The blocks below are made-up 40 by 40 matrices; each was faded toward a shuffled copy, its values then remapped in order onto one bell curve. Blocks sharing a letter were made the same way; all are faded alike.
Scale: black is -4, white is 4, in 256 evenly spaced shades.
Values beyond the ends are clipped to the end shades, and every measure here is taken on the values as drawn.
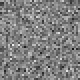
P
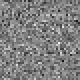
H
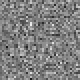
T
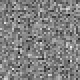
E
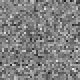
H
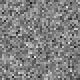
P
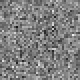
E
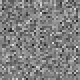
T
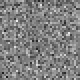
P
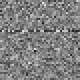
H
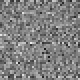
H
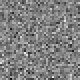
T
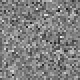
E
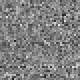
H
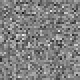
T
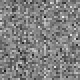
E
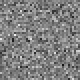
H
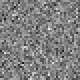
P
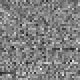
H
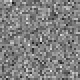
P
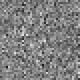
E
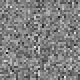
E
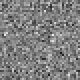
H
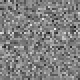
H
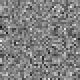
T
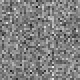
E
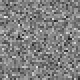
P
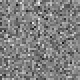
E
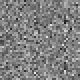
E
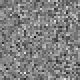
E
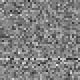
H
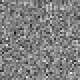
E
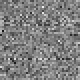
H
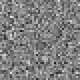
T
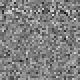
H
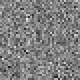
T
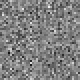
E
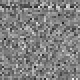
H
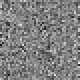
E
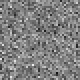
E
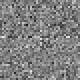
H
